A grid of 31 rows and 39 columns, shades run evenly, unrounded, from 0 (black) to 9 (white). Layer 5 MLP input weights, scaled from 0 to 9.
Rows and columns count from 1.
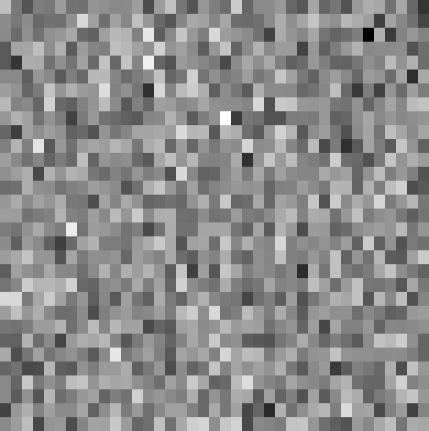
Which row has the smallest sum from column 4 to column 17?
9
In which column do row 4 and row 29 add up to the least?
28
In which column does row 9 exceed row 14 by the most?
21
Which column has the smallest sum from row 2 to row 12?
32
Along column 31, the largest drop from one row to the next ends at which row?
27
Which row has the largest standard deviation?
3
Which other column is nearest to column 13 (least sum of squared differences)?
29
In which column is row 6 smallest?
38
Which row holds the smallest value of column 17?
18
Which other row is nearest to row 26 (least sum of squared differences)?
24
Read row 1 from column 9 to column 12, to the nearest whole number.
5 5 5 5
